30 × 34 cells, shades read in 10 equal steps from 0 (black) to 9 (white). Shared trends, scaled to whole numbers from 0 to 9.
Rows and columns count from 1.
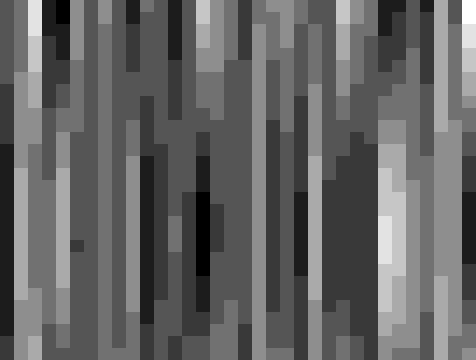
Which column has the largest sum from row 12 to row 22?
28
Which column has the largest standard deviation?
34
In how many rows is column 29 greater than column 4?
27
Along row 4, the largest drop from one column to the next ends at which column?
4
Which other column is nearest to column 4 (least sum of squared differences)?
31
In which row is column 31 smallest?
1
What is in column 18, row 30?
2
